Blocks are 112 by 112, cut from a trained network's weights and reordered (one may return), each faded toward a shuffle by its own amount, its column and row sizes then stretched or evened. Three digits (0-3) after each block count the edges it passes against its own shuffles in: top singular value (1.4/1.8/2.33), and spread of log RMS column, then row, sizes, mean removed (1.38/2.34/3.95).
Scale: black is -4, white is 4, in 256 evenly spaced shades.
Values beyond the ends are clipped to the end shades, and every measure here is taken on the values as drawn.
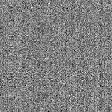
2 0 1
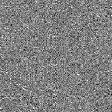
2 1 1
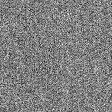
1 0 0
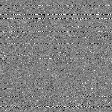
3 0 2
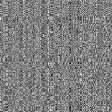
3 2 1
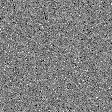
1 0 0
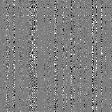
2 3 1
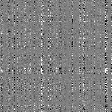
2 3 2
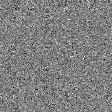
0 1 1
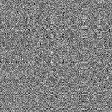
3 1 1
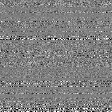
1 0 3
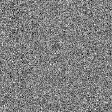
1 1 1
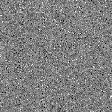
1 1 0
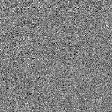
2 1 1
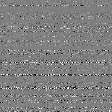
1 0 3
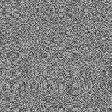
3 0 0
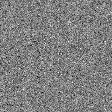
0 1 0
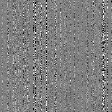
1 3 0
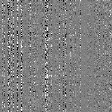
1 3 1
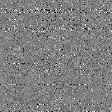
0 1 2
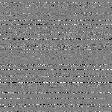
2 0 3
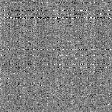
2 1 2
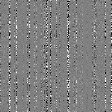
2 3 1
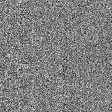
1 1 0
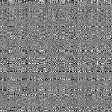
3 1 3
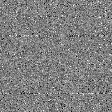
2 0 1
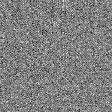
1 1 0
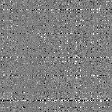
3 2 2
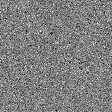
0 0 0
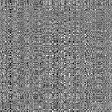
3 2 2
